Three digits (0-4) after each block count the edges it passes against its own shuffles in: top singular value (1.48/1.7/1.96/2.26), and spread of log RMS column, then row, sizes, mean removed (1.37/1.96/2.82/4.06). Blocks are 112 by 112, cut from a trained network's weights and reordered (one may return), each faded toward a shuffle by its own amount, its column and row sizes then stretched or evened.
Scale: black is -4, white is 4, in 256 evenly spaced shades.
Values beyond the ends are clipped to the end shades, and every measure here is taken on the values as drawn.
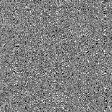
2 2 1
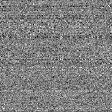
3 1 2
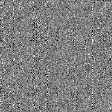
2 3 1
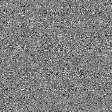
0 0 3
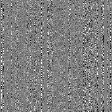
0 4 0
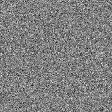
2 0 1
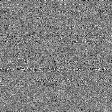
0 0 3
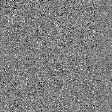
0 2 1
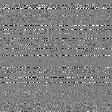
2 1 4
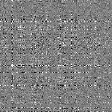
4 3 3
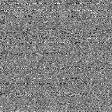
2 0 3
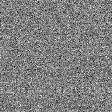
1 1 0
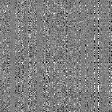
4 4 1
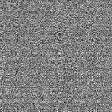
4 2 0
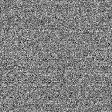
2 0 1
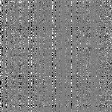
3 4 2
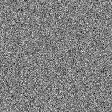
2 0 0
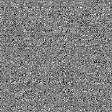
0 2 3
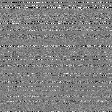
3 0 4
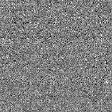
2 2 2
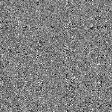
0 2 2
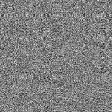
4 1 1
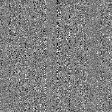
0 3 0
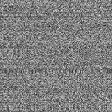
4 1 0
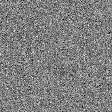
0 1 0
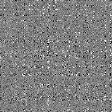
0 3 3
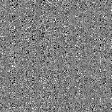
0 3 2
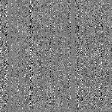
0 4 2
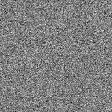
2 0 0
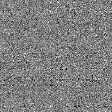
1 2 2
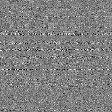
3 0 3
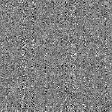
1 3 2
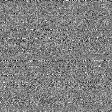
2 0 3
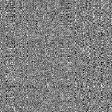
4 3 1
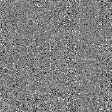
0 3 2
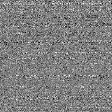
2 1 3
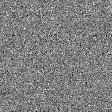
1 0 2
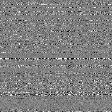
2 1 4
